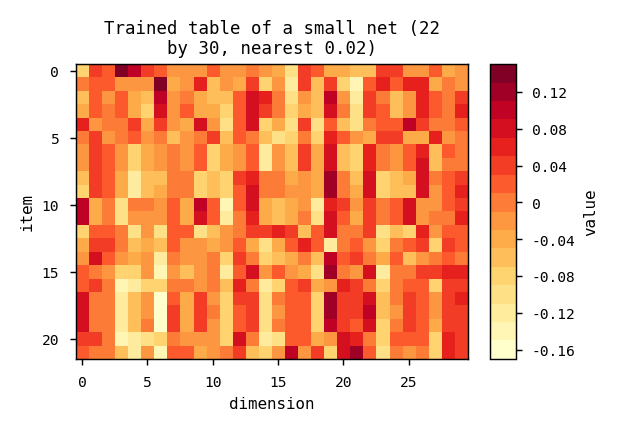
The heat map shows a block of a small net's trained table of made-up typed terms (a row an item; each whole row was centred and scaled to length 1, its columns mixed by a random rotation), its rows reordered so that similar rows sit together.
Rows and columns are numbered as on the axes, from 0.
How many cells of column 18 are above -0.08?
14
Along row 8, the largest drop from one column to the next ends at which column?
23
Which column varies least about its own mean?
2
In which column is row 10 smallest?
11
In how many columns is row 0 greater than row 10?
15
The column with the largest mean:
19
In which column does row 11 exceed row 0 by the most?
0
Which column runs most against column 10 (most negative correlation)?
26
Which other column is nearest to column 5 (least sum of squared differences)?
10
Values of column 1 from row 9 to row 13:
0.04 -0.04 -0.04 0.02 0.04
